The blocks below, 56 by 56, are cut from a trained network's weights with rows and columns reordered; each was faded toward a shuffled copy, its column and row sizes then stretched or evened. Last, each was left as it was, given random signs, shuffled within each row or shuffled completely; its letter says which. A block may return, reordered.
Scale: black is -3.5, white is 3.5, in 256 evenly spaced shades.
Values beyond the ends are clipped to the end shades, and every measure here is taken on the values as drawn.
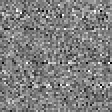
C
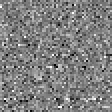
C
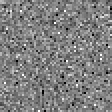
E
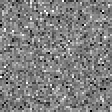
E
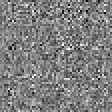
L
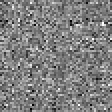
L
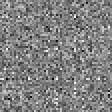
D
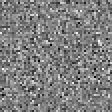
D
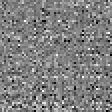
L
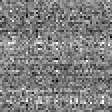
L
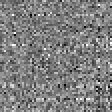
L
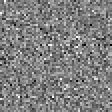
C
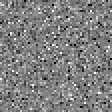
E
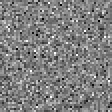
E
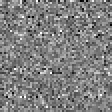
C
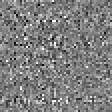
D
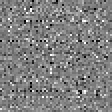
L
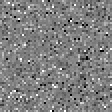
E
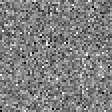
E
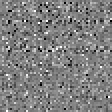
L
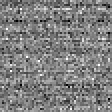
L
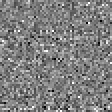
C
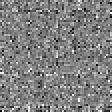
D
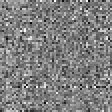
L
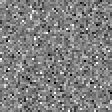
E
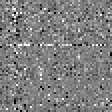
D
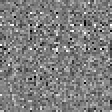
D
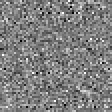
C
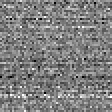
C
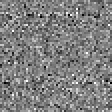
C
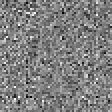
L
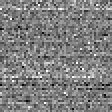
C
